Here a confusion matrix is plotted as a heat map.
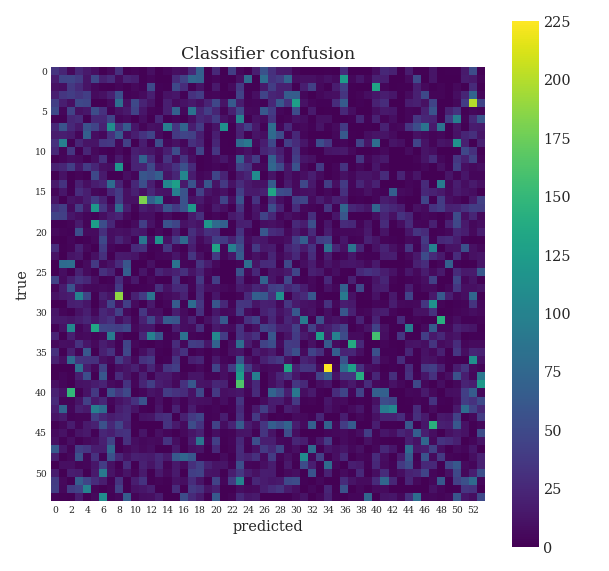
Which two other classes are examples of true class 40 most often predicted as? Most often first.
2, 30
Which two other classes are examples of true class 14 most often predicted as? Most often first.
15, 48
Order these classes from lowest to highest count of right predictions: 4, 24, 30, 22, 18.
18, 4, 30, 24, 22
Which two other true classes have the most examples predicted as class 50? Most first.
9, 6
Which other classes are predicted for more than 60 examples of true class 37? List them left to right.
3, 23, 29, 34, 36
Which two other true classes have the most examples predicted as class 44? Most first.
32, 47
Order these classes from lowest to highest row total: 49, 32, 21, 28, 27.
27, 49, 21, 32, 28
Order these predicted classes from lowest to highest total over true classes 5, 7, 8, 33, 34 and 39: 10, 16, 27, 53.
10, 53, 16, 27
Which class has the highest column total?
23
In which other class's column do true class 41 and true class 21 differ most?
13
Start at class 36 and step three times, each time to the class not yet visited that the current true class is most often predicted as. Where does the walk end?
30
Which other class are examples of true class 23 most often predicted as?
46
